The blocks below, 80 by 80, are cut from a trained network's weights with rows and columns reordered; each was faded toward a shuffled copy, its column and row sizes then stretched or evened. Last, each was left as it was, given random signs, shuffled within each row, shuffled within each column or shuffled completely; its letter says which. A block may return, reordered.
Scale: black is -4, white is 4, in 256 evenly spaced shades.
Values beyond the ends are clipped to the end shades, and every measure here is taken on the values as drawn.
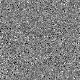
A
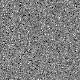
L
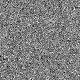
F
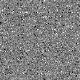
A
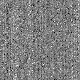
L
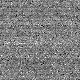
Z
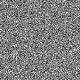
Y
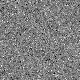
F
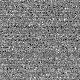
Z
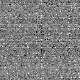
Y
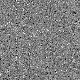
L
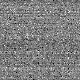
Y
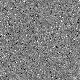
F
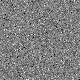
F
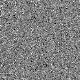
L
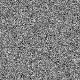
L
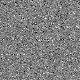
Z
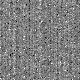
L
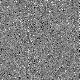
L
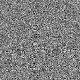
Y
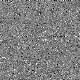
Z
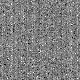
L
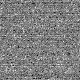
Z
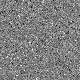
F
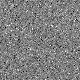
F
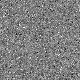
F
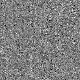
L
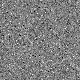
F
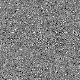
A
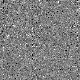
A
